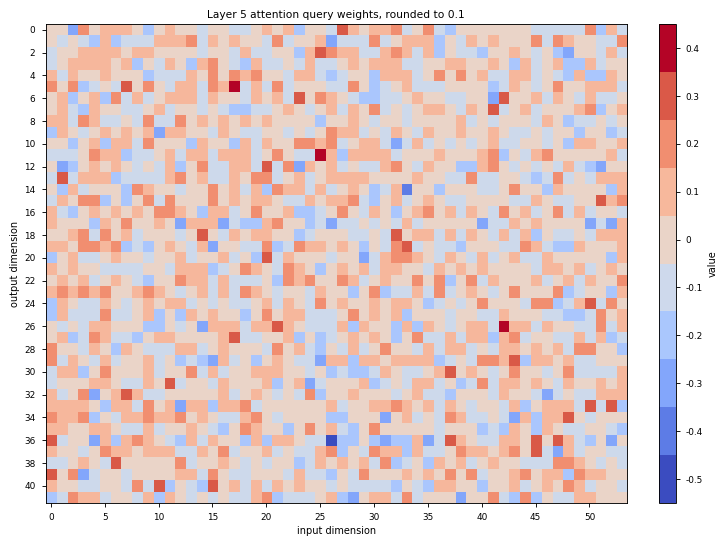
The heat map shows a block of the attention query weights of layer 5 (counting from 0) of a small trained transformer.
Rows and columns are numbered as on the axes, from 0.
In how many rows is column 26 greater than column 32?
16
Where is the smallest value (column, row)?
26, 36
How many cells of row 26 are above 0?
21
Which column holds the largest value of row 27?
17
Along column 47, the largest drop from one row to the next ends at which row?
37
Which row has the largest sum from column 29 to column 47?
39
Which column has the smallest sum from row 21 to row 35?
25
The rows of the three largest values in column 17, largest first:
5, 27, 4
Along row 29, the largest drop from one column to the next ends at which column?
44
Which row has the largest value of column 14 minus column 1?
12
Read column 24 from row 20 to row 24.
0 0 0.2 -0.1 -0.1
